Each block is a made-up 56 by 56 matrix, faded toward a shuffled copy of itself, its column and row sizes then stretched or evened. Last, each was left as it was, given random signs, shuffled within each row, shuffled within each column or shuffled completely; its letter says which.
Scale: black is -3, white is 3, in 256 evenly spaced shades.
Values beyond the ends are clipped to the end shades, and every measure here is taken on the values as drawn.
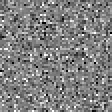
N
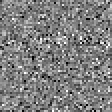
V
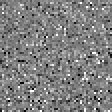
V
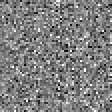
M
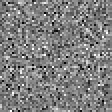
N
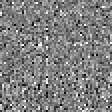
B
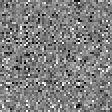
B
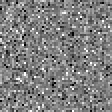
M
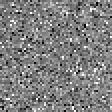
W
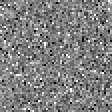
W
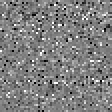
V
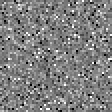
W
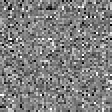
B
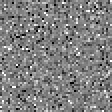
W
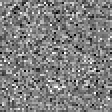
V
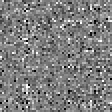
N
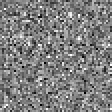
N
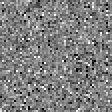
M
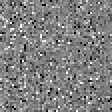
M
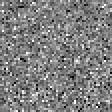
W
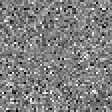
V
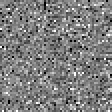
N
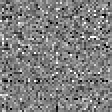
N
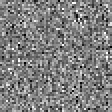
M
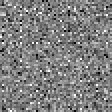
B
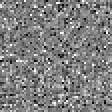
B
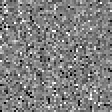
M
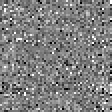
B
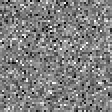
W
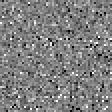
V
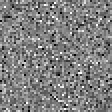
W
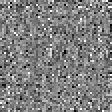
B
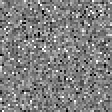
W
